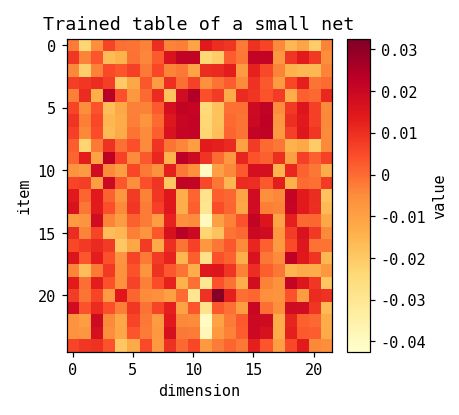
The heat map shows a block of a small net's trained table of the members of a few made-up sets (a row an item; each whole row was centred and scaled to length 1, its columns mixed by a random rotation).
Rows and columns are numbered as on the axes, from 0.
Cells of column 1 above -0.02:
22
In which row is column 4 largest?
20
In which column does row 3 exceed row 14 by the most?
11
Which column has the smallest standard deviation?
6
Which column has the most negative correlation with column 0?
14
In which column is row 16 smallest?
4
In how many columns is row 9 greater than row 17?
12
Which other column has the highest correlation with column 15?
8
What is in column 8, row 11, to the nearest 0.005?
-0.02
